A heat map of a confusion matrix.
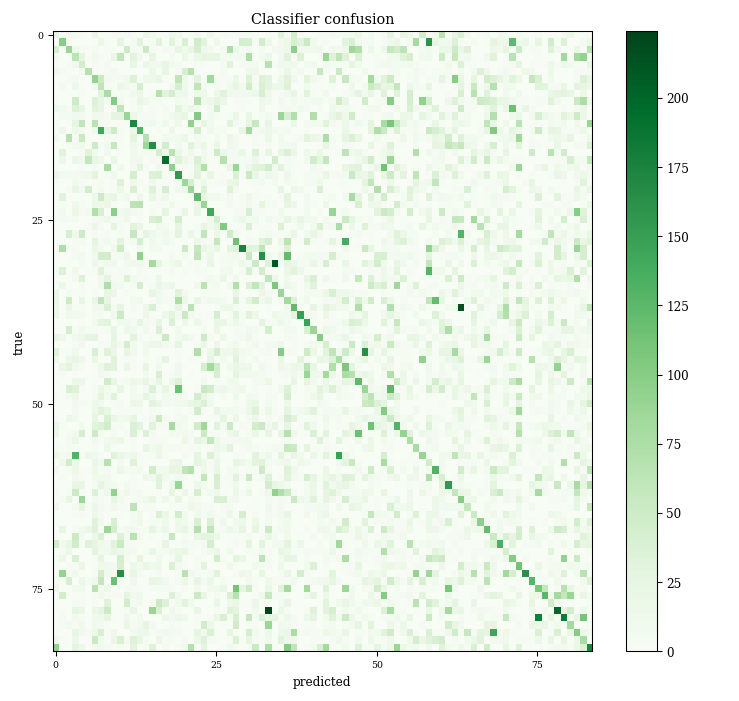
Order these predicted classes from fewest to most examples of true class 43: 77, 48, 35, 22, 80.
77, 80, 22, 35, 48
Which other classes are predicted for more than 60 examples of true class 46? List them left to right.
39, 42, 45, 52
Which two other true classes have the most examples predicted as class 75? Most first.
79, 62
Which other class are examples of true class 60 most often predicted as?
58
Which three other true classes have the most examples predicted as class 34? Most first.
31, 62, 17
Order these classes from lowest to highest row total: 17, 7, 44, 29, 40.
40, 44, 7, 17, 29
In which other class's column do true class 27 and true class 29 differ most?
63
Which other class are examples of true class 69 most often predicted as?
44
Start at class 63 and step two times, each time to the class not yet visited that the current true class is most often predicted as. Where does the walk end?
33
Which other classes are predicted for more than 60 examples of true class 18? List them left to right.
8, 23, 28, 51, 72
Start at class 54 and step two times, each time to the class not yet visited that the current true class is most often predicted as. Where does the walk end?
72
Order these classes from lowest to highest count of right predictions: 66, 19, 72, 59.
66, 72, 59, 19
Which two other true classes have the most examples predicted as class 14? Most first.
15, 2
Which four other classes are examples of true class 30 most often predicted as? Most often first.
32, 36, 13, 22
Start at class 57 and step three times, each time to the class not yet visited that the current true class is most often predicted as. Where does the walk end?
8
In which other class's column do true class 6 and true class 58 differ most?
62
